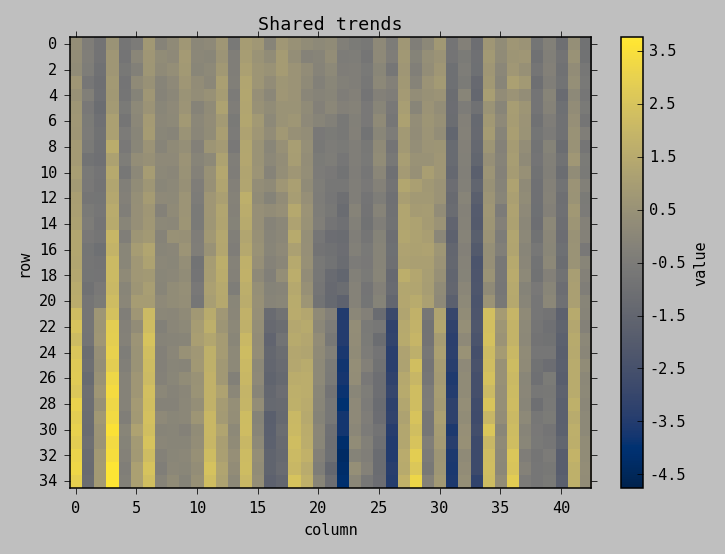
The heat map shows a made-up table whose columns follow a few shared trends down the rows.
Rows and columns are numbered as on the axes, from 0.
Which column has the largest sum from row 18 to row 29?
3
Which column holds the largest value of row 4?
14
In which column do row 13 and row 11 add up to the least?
33
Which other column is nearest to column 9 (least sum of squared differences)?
15
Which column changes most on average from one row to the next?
34
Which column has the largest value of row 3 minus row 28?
22
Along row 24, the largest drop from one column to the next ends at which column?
31
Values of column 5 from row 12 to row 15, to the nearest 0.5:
0.5 0.5 0.5 0.5
